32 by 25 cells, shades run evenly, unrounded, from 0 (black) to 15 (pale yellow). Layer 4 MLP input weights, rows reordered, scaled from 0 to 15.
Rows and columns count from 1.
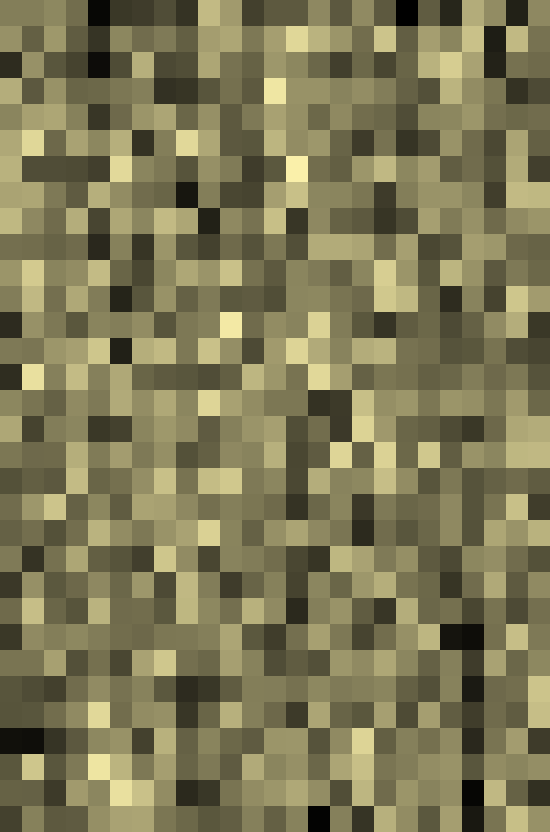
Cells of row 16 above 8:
15
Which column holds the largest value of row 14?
14
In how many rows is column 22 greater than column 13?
9
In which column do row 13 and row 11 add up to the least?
25
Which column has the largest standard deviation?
5
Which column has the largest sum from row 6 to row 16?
2
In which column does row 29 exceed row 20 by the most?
17
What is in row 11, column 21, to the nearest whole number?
11
